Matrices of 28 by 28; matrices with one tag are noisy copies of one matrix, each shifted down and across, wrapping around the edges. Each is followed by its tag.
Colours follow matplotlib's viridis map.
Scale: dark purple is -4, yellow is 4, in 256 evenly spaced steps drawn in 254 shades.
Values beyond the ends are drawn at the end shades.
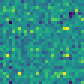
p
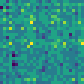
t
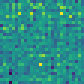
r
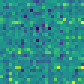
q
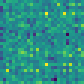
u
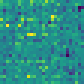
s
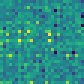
r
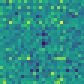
t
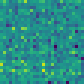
r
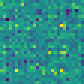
p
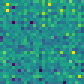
r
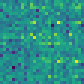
q
